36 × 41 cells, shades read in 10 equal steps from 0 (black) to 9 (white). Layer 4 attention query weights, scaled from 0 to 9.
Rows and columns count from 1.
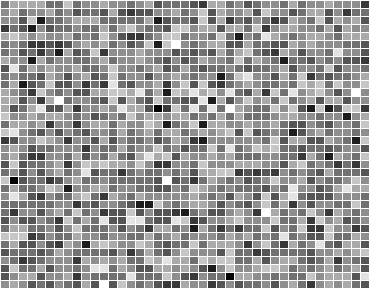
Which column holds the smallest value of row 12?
19
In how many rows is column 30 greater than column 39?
16
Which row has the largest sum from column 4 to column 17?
21
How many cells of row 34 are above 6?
6
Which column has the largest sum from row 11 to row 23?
26
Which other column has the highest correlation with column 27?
15
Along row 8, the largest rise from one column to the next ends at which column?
5
